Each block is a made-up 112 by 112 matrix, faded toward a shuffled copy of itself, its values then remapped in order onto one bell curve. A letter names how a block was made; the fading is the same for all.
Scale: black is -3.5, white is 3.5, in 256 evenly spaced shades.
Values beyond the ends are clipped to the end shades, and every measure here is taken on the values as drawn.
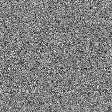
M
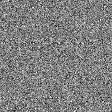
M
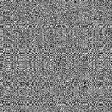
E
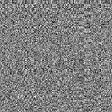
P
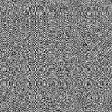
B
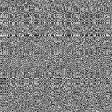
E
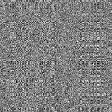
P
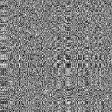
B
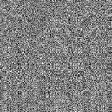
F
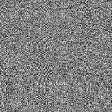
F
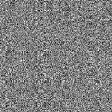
F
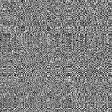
E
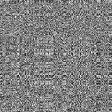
P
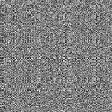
P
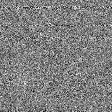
M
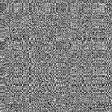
E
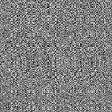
B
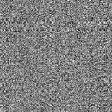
F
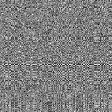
E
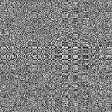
E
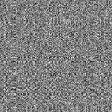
P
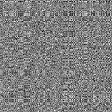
E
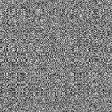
P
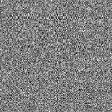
F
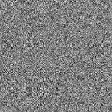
F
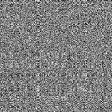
F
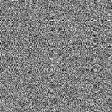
F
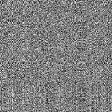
F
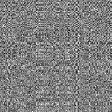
B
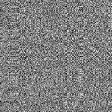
P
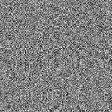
F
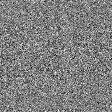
M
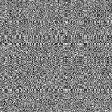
E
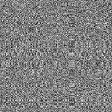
P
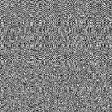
E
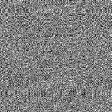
F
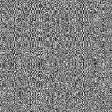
B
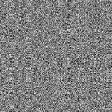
F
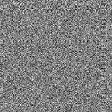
F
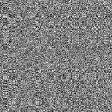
P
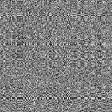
E
